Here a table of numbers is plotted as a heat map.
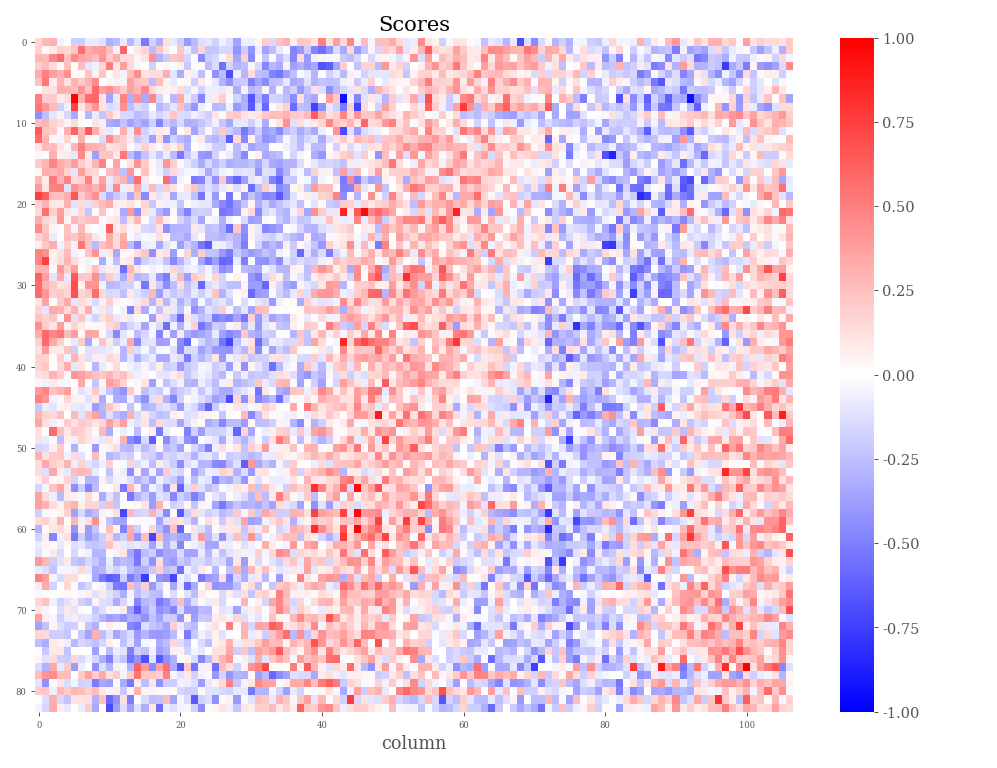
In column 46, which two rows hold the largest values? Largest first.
21, 37
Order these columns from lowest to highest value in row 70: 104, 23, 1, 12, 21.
21, 23, 104, 1, 12
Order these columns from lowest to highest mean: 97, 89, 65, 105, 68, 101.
89, 68, 65, 97, 101, 105
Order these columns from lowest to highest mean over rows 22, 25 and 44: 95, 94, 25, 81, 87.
81, 87, 25, 95, 94
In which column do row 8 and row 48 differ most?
39
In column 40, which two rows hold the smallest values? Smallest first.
3, 1
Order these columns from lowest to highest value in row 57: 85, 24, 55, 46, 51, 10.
85, 24, 46, 10, 51, 55
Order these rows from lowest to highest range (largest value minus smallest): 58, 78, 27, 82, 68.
68, 78, 82, 27, 58
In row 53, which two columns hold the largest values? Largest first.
97, 100
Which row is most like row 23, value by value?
12
